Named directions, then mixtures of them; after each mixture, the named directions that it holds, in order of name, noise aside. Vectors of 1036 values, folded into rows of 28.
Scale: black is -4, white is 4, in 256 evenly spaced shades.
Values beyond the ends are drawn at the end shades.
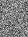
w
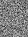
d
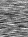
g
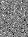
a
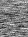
g.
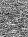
d, g, w.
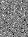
a.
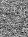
a, d, g.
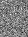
a, d.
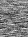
g.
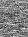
d, g.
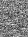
d, g.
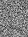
d.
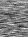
g.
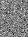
a.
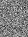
a, d.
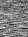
g.
